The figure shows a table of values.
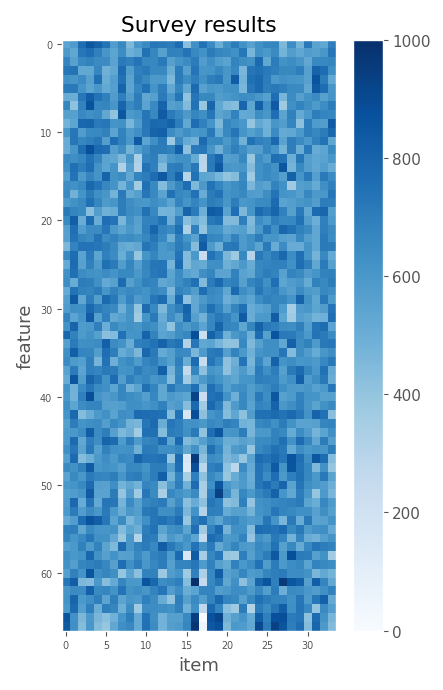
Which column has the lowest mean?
17
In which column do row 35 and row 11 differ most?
9
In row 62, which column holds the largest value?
3
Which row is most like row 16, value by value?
30
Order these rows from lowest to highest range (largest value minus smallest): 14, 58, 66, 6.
6, 14, 58, 66
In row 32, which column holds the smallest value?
13
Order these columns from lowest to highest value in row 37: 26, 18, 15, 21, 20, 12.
15, 20, 21, 18, 26, 12
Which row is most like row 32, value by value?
63
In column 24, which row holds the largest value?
66
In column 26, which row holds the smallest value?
23
